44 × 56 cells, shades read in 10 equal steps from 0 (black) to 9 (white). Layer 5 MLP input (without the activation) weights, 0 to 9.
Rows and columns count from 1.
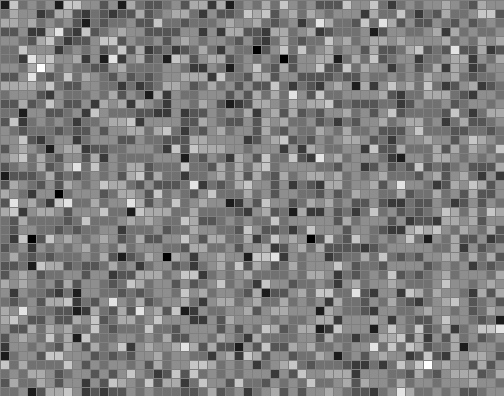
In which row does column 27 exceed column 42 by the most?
4
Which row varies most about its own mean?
7
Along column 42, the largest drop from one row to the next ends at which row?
37
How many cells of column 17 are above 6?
2
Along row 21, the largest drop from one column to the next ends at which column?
23
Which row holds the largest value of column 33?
11
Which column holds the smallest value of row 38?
9
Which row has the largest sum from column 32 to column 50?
5
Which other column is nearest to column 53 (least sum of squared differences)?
17
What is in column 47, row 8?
3
